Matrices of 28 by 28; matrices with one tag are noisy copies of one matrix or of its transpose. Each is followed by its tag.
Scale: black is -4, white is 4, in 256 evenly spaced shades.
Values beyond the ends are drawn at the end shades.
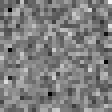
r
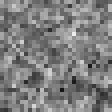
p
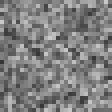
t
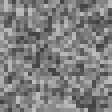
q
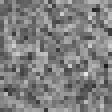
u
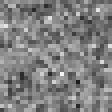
t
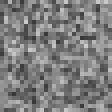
u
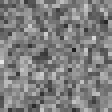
r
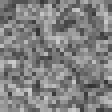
u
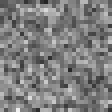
u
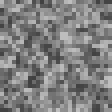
p
